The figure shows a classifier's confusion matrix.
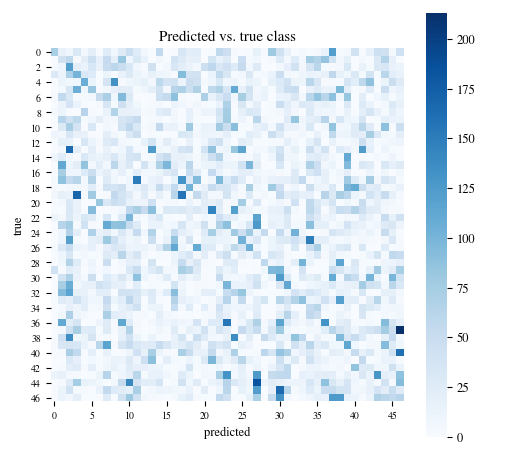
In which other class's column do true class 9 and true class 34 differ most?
32
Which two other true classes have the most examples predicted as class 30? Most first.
45, 46
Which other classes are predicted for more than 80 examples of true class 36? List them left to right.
1, 9, 23, 30, 44
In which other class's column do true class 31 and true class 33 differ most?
38
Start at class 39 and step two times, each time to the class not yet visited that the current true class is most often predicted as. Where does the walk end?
23
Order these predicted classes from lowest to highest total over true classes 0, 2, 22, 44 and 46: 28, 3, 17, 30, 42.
28, 42, 17, 3, 30
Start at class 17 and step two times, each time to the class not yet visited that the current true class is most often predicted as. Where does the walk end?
42
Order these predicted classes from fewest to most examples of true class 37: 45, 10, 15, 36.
15, 36, 45, 10
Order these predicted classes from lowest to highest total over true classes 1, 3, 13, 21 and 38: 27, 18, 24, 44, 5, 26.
27, 26, 18, 44, 5, 24
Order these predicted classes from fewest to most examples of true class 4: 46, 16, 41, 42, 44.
44, 46, 16, 41, 42
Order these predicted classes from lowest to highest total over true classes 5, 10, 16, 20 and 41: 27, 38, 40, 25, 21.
40, 27, 38, 25, 21
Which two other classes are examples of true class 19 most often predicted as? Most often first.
3, 17
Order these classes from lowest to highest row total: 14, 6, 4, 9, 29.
14, 9, 29, 4, 6
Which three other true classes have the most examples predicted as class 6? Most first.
20, 39, 31
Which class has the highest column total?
2
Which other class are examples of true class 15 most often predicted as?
1
